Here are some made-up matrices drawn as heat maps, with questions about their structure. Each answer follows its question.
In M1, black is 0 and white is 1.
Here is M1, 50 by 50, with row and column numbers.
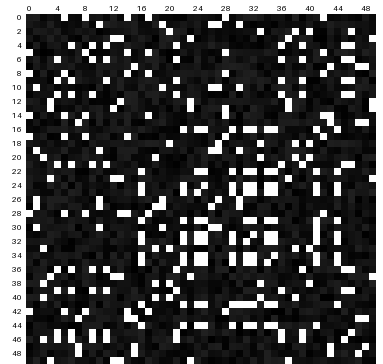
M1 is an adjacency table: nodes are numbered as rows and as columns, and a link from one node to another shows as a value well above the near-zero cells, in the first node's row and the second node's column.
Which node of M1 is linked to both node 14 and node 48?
node 43
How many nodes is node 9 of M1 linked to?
8
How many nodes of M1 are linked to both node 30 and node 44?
1
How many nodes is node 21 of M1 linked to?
8
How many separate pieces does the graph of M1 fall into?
2
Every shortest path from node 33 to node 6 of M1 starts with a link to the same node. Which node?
node 2
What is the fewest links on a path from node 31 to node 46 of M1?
7
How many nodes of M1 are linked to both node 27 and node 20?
1
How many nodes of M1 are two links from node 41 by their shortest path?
5
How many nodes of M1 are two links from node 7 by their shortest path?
1
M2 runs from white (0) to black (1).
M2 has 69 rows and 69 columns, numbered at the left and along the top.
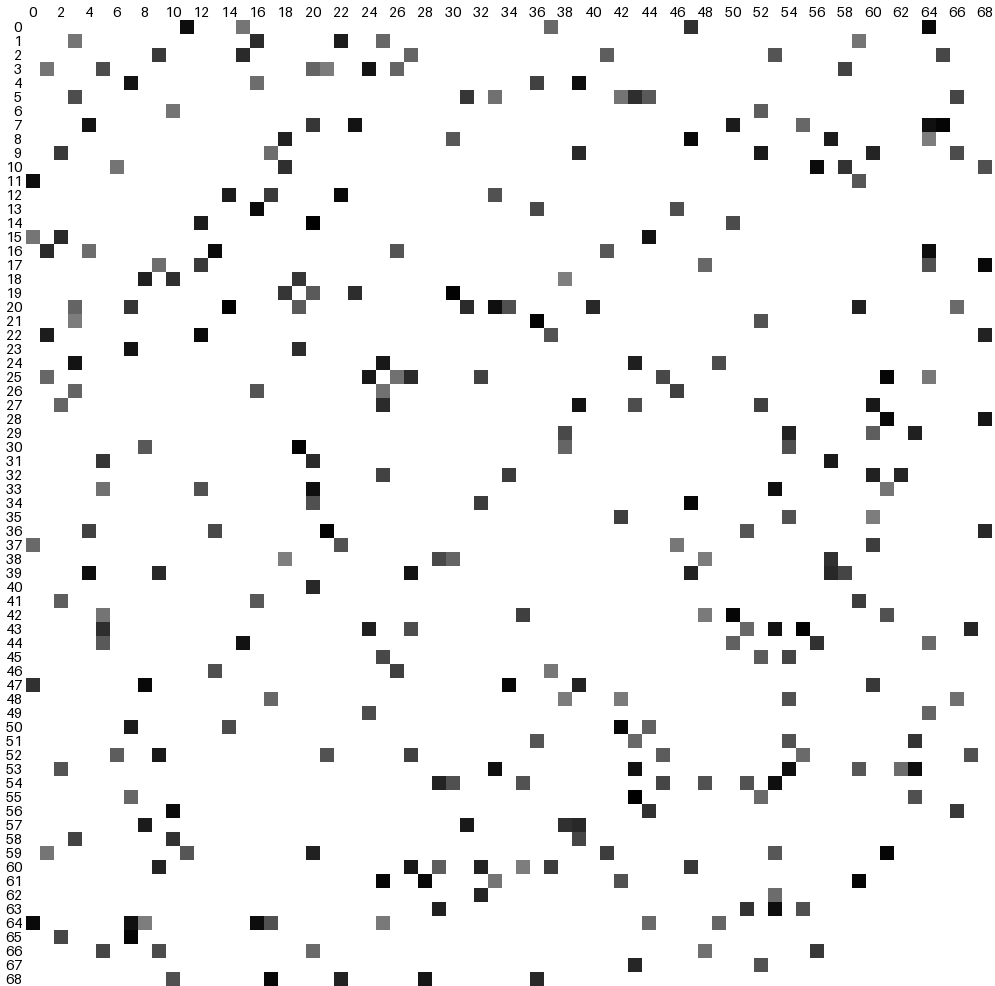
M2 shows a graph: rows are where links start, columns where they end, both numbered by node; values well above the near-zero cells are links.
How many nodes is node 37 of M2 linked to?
4
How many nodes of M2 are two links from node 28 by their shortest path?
8
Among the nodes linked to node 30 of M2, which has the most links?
node 54
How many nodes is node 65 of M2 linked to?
2
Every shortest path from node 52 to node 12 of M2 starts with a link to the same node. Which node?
node 9
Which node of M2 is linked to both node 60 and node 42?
node 35
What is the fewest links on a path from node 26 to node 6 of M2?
4
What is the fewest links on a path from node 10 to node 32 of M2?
5
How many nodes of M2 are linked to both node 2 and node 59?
2
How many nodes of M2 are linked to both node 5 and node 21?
1
